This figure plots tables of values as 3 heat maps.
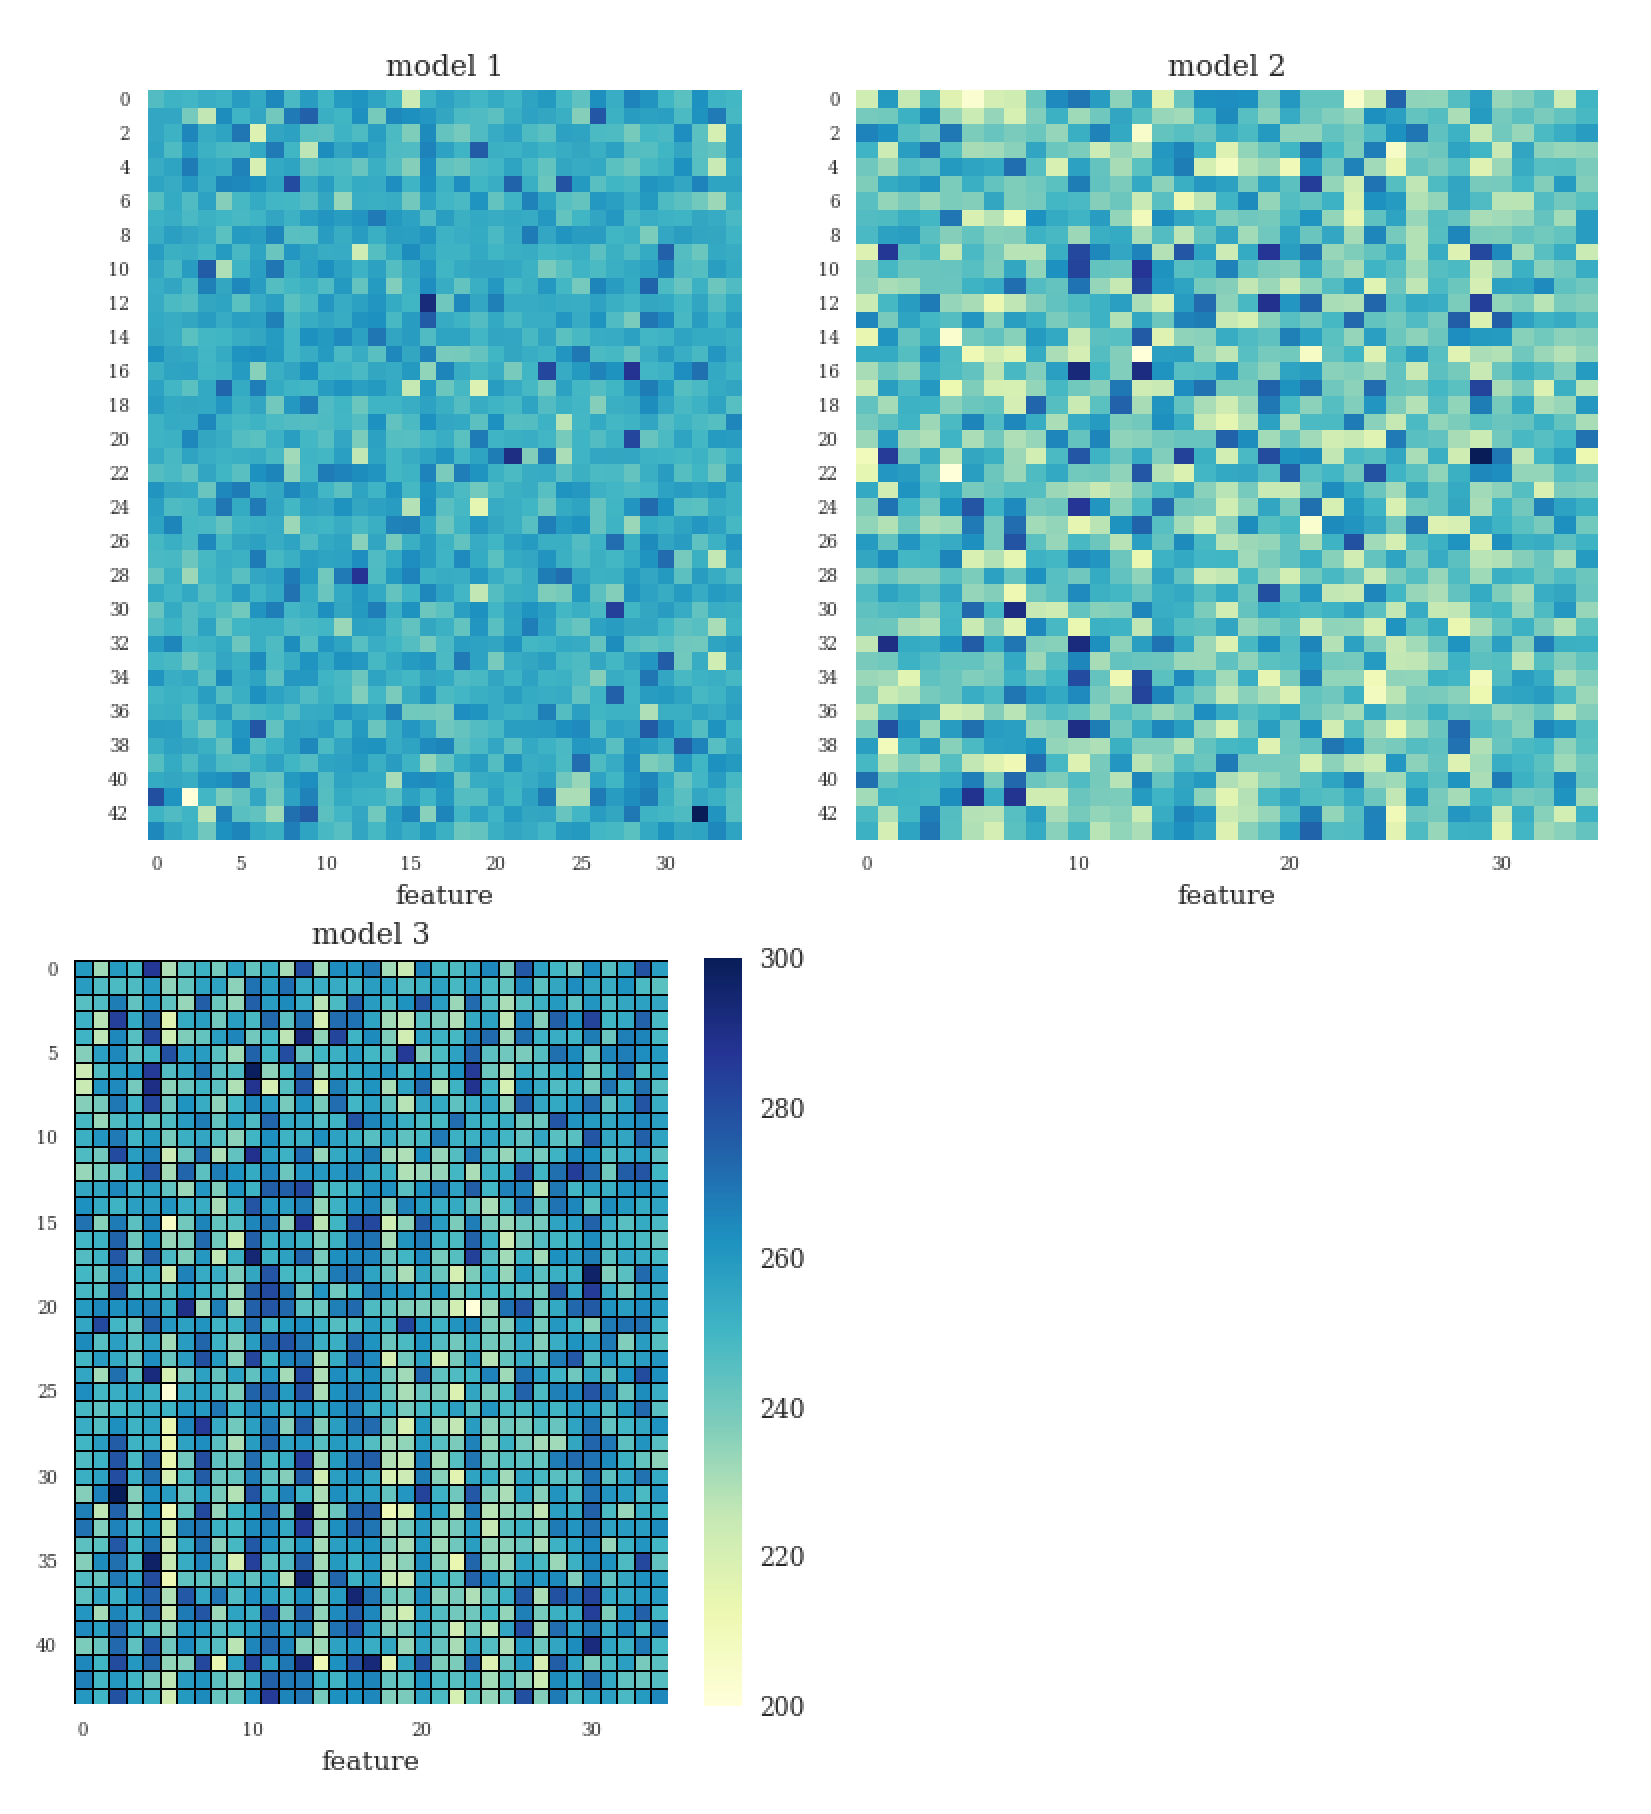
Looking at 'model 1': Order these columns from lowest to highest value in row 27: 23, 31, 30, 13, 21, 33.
33, 31, 13, 21, 23, 30
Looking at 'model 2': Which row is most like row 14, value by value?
22
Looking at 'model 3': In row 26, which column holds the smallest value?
19
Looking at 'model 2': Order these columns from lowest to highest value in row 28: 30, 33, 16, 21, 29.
16, 29, 21, 33, 30
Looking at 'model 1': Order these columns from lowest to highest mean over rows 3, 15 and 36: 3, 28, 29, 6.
29, 28, 3, 6
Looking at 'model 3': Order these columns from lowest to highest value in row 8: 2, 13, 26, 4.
13, 2, 26, 4
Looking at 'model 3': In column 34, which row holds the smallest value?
29
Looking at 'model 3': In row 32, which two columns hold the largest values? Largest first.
13, 7
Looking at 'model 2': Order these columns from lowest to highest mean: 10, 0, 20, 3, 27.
0, 27, 20, 3, 10
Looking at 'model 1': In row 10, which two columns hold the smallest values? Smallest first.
4, 23
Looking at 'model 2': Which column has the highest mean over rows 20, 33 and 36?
17
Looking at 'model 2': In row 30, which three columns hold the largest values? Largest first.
7, 5, 13
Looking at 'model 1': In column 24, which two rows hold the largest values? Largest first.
5, 28
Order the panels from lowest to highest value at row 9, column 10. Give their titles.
model 3, model 1, model 2
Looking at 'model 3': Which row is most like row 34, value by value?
11
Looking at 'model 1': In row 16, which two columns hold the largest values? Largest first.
28, 23
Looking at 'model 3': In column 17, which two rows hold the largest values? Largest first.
41, 15
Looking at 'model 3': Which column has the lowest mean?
5
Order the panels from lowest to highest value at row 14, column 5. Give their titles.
model 2, model 1, model 3
